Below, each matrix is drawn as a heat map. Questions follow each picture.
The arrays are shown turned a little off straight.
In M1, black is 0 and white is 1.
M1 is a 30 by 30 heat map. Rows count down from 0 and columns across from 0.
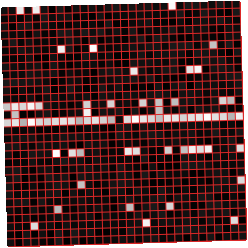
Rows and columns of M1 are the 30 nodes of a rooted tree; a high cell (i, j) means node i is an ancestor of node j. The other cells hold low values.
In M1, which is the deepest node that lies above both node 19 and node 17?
12
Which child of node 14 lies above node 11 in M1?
5
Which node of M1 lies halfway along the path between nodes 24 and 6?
18
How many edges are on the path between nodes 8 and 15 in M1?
3
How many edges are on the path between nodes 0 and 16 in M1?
5
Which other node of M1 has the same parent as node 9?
29
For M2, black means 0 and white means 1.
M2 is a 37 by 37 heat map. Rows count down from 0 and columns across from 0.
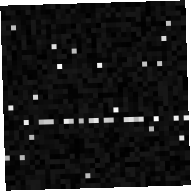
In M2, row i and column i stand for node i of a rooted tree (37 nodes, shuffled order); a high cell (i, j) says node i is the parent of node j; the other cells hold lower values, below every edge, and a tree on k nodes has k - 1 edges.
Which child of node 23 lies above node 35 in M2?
27
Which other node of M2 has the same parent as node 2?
33
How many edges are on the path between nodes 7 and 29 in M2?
3
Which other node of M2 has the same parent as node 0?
3
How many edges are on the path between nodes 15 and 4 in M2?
2
